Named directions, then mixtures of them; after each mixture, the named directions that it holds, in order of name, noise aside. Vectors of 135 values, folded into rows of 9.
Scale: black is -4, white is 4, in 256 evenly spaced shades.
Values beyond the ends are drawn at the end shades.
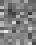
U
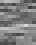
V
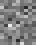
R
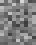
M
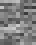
R, V.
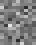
R.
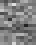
M, R, V.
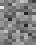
M, R, U.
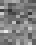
U, V.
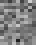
M, R, V.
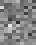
R, U, V.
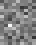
R.
